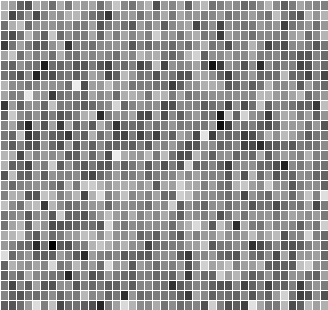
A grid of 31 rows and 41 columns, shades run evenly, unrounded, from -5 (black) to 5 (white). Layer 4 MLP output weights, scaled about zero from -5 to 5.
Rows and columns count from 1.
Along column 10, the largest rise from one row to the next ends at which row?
9
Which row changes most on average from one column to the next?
12
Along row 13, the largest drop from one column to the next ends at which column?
28
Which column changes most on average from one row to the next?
7
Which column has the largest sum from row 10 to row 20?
2
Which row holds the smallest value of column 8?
13
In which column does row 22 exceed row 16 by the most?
14
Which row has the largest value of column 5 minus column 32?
21
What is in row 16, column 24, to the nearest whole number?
-2
